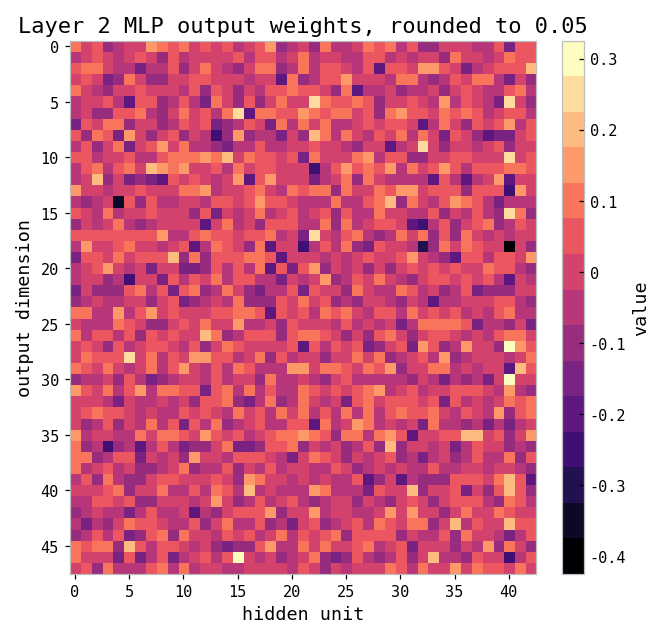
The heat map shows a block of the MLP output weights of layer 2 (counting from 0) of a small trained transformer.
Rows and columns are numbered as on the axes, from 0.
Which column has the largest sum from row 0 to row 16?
25
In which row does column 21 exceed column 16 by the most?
6
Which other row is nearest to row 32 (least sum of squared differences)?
1
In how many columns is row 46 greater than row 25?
17
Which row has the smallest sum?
36
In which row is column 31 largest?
40
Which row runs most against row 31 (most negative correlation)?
33
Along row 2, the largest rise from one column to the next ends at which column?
29
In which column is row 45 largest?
5
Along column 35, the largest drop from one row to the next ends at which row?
44
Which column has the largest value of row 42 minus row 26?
31
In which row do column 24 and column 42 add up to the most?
2
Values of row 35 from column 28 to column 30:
0.1 0.15 0.05
